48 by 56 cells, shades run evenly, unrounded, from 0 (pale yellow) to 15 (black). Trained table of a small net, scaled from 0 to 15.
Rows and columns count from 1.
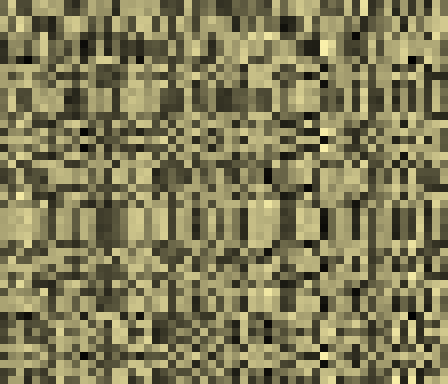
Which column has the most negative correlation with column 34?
13
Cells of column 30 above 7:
33
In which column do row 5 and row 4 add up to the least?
55
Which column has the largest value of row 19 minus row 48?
11
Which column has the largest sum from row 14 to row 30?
14
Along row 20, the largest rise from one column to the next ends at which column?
51
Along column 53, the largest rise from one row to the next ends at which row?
47
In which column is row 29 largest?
41
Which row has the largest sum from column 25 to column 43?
48
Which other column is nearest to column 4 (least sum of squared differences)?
1
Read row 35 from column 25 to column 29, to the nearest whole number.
3 6 10 5 6
